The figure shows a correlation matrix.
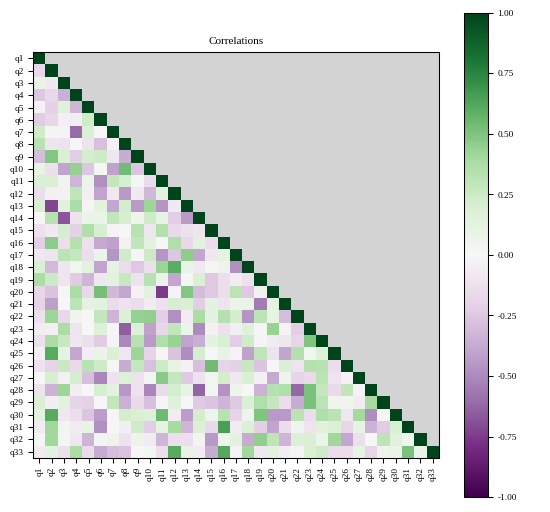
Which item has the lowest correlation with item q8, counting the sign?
q23
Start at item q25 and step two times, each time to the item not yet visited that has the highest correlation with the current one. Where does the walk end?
q30
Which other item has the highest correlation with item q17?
q13
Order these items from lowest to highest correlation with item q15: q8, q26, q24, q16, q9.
q16, q8, q24, q9, q26
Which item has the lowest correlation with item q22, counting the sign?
q28
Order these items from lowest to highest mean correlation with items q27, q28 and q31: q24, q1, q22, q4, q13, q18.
q22, q13, q1, q4, q18, q24
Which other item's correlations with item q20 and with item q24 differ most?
q11
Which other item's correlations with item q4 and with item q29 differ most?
q7
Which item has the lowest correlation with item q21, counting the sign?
q19
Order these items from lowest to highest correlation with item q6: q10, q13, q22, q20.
q10, q13, q22, q20
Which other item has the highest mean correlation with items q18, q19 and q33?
q12
